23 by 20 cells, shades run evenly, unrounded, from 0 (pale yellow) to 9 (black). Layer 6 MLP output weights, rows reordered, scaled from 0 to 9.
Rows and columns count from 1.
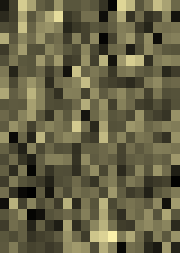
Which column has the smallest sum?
12
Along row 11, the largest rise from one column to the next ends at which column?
10
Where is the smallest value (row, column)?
22, 13
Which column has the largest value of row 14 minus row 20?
3
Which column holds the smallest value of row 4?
1
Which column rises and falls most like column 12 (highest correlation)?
8
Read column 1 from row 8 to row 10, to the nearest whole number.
4 3 6
